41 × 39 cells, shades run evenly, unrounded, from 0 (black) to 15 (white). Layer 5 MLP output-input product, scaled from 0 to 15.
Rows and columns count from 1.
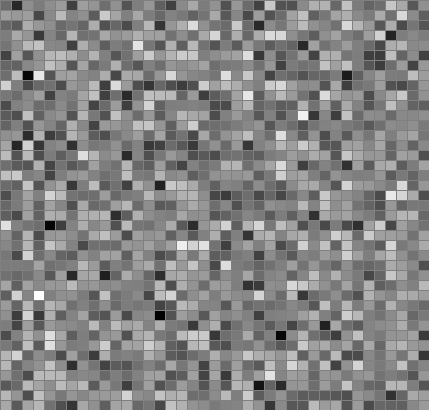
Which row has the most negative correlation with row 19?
36
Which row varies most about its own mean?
23
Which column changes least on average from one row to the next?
22
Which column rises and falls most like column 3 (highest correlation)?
32
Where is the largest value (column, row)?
4, 30
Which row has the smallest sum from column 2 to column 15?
15
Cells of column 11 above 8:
19
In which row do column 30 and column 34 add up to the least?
33
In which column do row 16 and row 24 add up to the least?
12
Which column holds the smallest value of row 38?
21
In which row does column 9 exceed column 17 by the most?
9
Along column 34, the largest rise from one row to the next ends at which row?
29
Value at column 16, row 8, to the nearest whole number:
13
